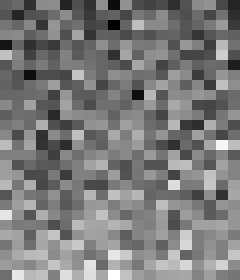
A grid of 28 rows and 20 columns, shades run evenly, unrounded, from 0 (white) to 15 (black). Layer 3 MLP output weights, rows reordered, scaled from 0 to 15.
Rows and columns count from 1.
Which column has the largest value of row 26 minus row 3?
12
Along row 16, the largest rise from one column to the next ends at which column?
16
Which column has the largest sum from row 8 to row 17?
5
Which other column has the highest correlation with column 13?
6
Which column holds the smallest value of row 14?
7
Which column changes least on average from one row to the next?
13
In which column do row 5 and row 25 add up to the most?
1
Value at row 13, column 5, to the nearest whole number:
10
